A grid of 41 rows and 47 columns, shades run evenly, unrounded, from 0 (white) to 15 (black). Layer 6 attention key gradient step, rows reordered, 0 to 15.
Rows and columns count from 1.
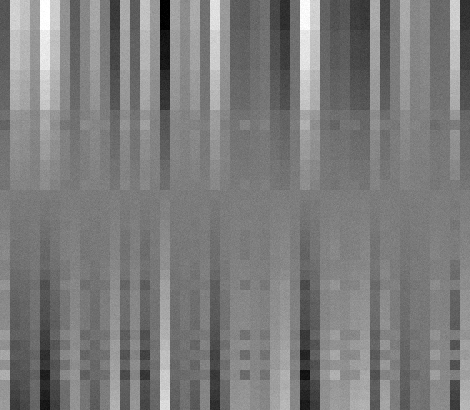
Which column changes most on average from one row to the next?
46
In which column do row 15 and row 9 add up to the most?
17
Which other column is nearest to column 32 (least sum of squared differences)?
2
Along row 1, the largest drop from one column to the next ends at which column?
18
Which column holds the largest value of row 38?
31
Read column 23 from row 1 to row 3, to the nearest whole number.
6 6 6
